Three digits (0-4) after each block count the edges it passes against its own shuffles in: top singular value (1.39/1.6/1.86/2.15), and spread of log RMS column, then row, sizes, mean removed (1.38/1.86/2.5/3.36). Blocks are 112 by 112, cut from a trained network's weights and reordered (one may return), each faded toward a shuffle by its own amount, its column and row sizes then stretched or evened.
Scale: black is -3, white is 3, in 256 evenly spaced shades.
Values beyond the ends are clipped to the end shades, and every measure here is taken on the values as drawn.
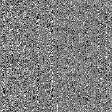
1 4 0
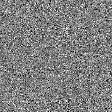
0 1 2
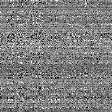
3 3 3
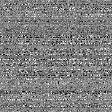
3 1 4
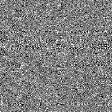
3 2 3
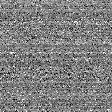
2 0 2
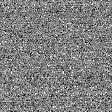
0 0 1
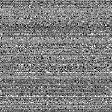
4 1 3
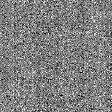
0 1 2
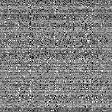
4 3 2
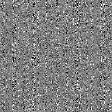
0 4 2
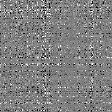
1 4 4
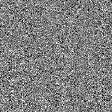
1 2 1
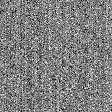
1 0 0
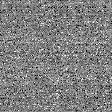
0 0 2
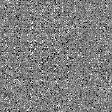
0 3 0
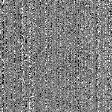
2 4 0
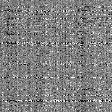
3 1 4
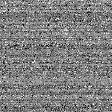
3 1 2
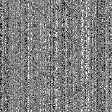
4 4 0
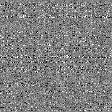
0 0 4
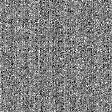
2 0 2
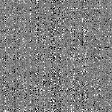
0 4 3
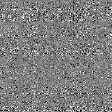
0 3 4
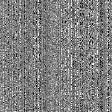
4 4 0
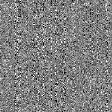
2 4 0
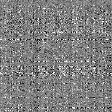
2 2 4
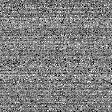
3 1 2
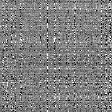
3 4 2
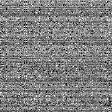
4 3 0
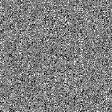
1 3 1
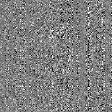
3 4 2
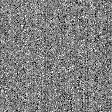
0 1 0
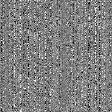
2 4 0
